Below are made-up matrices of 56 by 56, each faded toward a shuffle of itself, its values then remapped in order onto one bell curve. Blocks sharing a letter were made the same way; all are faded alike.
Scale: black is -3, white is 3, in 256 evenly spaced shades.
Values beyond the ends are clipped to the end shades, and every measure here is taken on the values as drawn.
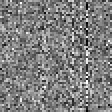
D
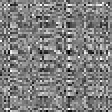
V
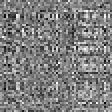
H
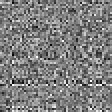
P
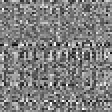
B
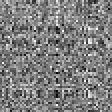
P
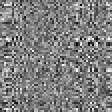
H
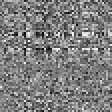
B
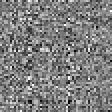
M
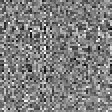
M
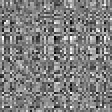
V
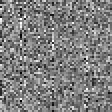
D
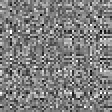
H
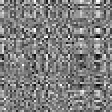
V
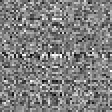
B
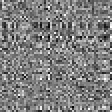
H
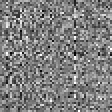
M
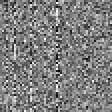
D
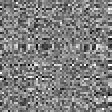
H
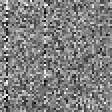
D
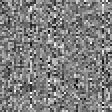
D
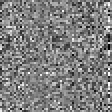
M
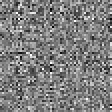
M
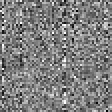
M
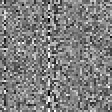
D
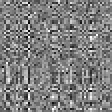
V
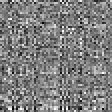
H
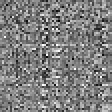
M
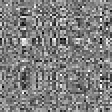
H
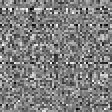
B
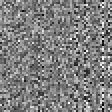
D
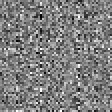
M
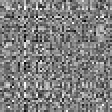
H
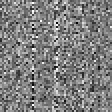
D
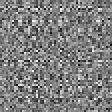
H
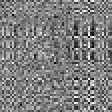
V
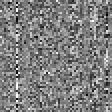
D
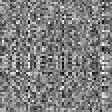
H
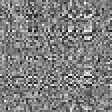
B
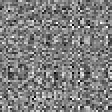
P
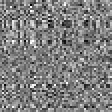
P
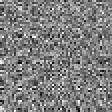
P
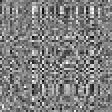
V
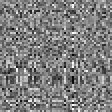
H
